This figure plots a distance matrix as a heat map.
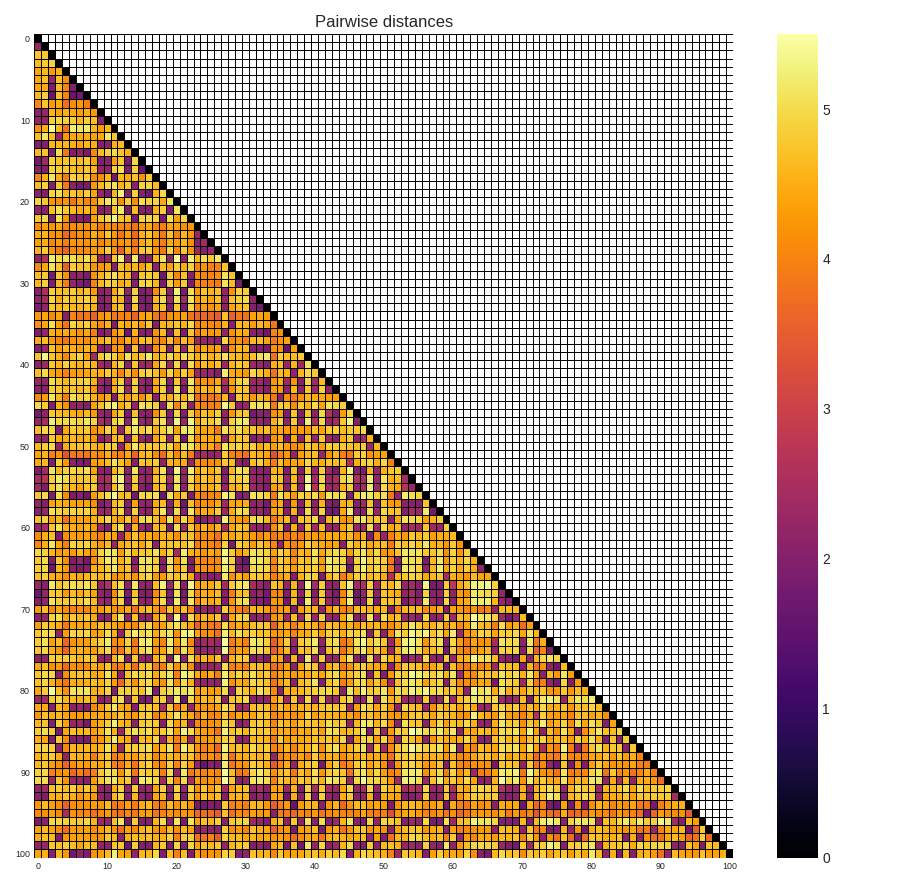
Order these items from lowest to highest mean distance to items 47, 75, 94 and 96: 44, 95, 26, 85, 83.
26, 95, 44, 83, 85
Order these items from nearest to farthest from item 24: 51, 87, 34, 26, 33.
26, 51, 34, 87, 33
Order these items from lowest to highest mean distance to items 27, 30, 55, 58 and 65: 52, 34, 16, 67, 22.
16, 67, 52, 22, 34
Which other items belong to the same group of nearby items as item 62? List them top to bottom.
11, 17, 28, 35, 44, 80
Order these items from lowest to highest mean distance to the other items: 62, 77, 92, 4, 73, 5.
92, 77, 5, 4, 62, 73
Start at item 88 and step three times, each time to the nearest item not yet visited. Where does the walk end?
4
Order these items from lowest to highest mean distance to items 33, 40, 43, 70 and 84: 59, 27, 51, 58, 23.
58, 27, 23, 51, 59
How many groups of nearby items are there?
9
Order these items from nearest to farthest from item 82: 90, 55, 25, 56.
56, 90, 25, 55
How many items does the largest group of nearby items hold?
37
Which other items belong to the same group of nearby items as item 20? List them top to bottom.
63, 90
